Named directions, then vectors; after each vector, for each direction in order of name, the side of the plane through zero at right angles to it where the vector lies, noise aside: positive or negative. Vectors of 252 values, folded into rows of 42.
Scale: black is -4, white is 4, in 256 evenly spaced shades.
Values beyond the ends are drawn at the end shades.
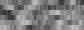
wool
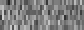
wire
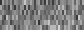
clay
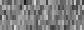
negative, positive, positive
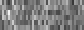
negative, positive, negative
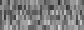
positive, positive, positive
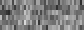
positive, negative, positive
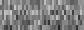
negative, negative, negative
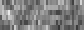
negative, positive, negative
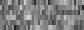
positive, negative, negative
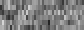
negative, negative, positive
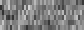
negative, negative, positive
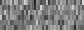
positive, negative, negative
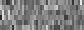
negative, positive, negative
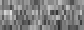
negative, negative, negative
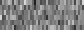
positive, negative, negative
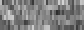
negative, positive, negative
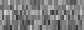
negative, negative, negative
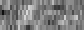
negative, negative, positive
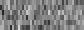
negative, negative, positive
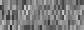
negative, negative, positive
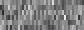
negative, negative, positive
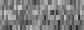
negative, negative, negative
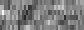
positive, positive, negative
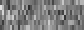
positive, positive, negative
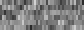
negative, positive, positive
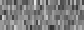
negative, positive, positive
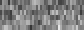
positive, positive, positive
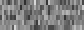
negative, positive, positive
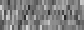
positive, positive, negative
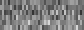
positive, positive, positive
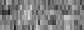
positive, negative, positive
